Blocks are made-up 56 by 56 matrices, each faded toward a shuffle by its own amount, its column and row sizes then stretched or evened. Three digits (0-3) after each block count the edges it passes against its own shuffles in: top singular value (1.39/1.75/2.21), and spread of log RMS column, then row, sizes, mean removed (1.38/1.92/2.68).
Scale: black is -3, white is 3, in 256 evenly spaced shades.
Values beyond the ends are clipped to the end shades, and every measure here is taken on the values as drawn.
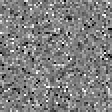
0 1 0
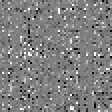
0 3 2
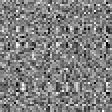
3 2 1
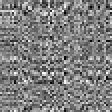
3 2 2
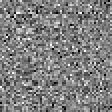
2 0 0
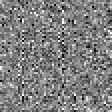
2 2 0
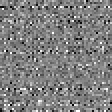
2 0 3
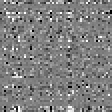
2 2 3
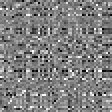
3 0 3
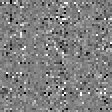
0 2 2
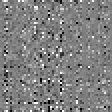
0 3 2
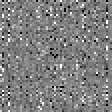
2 3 1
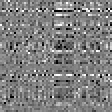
3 1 3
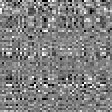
3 1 3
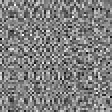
3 1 2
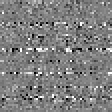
2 1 3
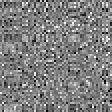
3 1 0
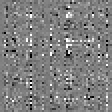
2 3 2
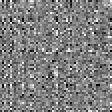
3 2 2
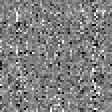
0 3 1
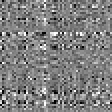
3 2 3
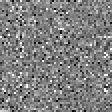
1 1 1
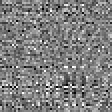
3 1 2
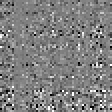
0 3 3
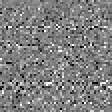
2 0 2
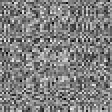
3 0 2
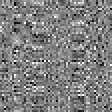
3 2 1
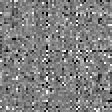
2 2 2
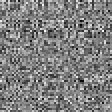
3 0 2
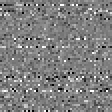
0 0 3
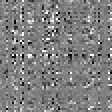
2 3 3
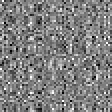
3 1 1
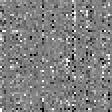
1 3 2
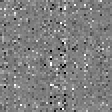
0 2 1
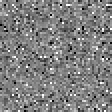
1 1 1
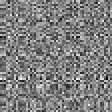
3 1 2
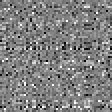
2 0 2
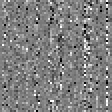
0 3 0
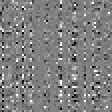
3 3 2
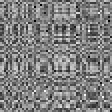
3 1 1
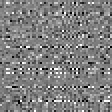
3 1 3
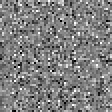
0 2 0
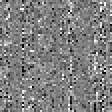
1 3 0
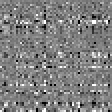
3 2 3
